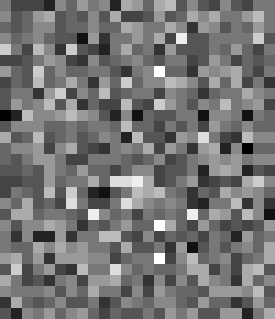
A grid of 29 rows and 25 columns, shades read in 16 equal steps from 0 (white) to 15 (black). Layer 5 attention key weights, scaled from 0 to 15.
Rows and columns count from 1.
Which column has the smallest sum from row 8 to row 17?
12
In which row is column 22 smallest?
19
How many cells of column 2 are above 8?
17
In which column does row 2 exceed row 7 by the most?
15
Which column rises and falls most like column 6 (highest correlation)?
10
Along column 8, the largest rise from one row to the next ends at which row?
26
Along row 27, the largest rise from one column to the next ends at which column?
25
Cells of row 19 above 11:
4
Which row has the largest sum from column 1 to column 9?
22
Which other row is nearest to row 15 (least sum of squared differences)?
2
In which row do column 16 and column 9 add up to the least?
20
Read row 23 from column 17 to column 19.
6 14 10
